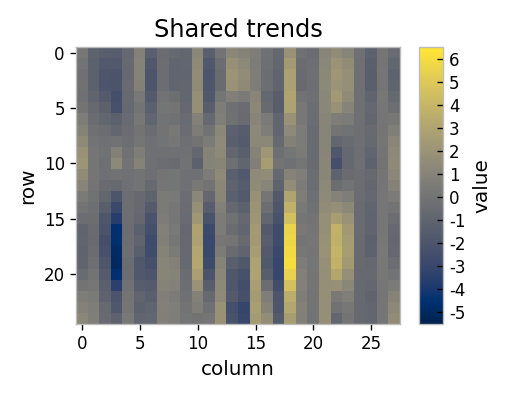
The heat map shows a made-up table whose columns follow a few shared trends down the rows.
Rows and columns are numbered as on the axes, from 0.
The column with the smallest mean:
3
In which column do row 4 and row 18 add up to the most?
18
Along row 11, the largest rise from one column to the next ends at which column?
15
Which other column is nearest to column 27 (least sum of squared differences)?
0
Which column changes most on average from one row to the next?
22
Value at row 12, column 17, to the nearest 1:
-1
